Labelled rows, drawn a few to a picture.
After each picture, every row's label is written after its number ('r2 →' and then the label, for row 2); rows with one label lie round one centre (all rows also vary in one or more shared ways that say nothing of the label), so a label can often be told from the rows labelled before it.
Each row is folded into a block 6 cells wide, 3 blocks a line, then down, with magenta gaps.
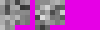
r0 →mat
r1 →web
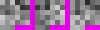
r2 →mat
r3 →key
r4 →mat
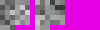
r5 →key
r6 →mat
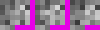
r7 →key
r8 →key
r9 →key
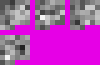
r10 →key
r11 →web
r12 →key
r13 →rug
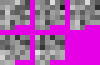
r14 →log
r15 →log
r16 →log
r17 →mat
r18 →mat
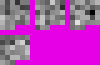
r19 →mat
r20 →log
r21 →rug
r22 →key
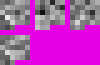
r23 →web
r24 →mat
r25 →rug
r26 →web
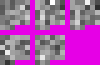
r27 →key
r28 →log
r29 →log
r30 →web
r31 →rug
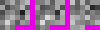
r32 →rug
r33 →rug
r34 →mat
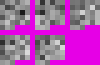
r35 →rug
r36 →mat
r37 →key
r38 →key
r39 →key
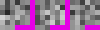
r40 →mat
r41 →key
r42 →log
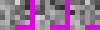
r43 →log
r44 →mat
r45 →log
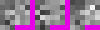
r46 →key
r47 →web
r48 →key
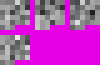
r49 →log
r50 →mat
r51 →rug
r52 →log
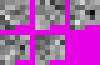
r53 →web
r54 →mat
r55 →rug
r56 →rug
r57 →key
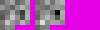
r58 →rug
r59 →rug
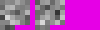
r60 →web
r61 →rug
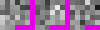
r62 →mat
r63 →key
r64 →log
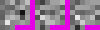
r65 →rug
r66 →web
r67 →web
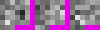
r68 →rug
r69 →key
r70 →web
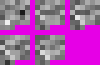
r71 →rug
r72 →web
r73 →web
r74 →web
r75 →web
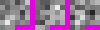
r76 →rug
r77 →key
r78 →rug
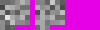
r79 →web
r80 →log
